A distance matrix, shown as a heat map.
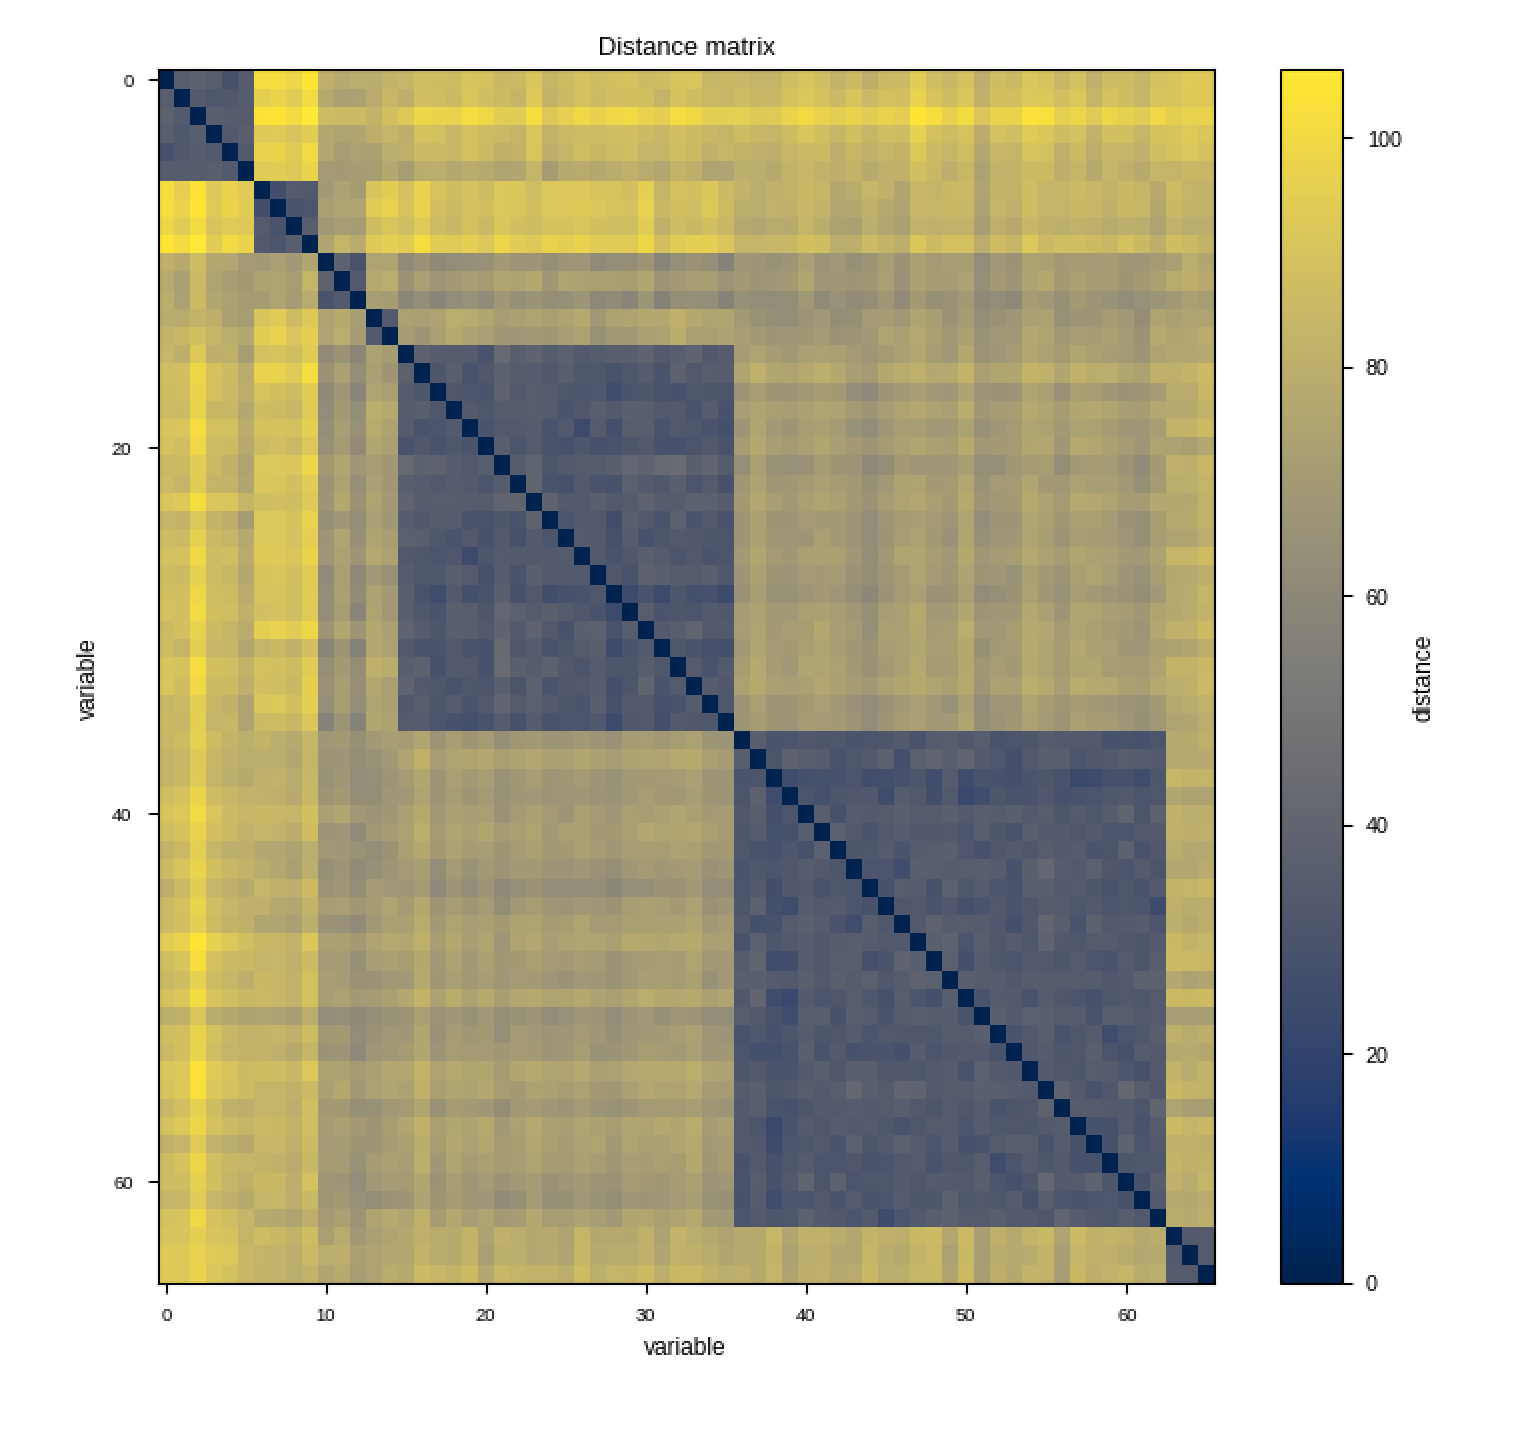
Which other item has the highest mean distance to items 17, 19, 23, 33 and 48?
2
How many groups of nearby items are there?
7
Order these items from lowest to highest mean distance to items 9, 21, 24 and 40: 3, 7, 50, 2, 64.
50, 7, 64, 3, 2
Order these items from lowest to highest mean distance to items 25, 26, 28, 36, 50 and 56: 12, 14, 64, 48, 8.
48, 12, 14, 64, 8
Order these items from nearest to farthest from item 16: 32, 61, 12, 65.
32, 12, 61, 65
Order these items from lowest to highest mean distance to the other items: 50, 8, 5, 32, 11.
50, 32, 11, 5, 8
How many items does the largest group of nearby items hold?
27
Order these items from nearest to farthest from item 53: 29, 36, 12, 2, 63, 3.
36, 12, 29, 63, 3, 2
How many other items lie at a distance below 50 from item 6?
3
